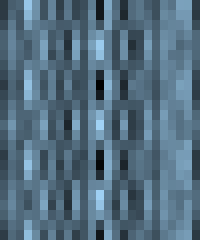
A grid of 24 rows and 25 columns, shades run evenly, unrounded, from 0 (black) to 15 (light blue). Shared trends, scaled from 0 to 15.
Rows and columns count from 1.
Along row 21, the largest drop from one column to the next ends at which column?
7
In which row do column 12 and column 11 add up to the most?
5
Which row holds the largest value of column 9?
9
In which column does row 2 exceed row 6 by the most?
4
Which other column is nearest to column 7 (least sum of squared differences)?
18
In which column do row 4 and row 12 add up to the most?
13
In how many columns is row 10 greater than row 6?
12
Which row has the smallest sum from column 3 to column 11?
14
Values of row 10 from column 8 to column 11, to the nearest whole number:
5 8 6 6
